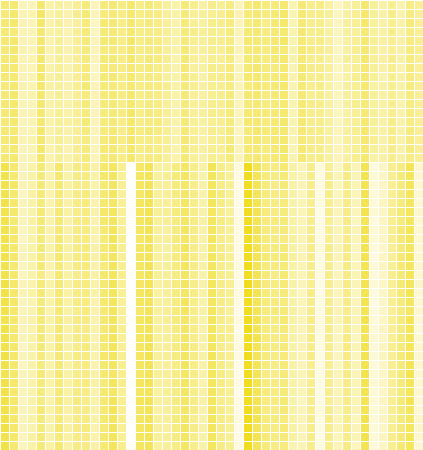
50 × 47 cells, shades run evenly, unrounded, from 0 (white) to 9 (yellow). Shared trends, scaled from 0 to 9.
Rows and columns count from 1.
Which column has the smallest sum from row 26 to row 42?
15
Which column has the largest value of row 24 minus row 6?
28
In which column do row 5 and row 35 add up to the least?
27
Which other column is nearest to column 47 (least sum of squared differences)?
42
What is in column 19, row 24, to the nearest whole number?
4
